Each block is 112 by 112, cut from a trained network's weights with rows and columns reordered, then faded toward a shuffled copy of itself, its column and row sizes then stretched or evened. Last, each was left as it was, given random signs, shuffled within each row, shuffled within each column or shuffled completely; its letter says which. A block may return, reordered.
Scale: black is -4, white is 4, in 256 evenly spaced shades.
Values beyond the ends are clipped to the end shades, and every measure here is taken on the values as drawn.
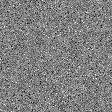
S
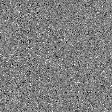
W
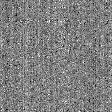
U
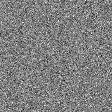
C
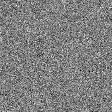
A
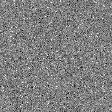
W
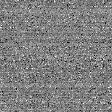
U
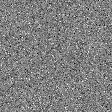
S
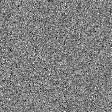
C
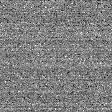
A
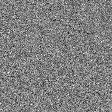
A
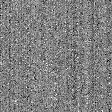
C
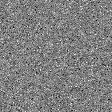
S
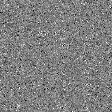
W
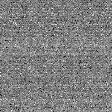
U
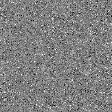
W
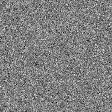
C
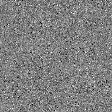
W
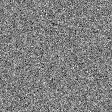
S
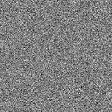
U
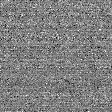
A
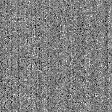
U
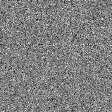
A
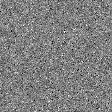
C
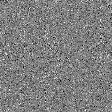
W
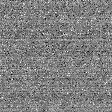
A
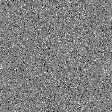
C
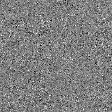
W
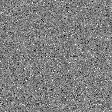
A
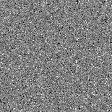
S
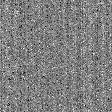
C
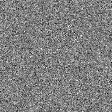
W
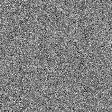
C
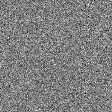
C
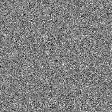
W
